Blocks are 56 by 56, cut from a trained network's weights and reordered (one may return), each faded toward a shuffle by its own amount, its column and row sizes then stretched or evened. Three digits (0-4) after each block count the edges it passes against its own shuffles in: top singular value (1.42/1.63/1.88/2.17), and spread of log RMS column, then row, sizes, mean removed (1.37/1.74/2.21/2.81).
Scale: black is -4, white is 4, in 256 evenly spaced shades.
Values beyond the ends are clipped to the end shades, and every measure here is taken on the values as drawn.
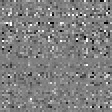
0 2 4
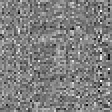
2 3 0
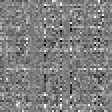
2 4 1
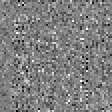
0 3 0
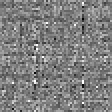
1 3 0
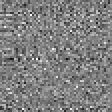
3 1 2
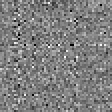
1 2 1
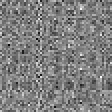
3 3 0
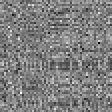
4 1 0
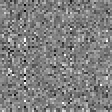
2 3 0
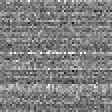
4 1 2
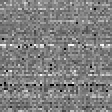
3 1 3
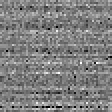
4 2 2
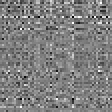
4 2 4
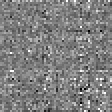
0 3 2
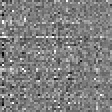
1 3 1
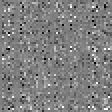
0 4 2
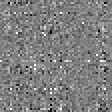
0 3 3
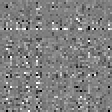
2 3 3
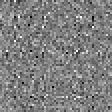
2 1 1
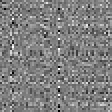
4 3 1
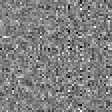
1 2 1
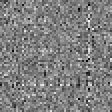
2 2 0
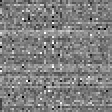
2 2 0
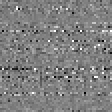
0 0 4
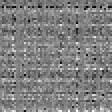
4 4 2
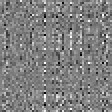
3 4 2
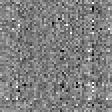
2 2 1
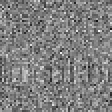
3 0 1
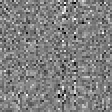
2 2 1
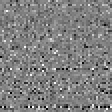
3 0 3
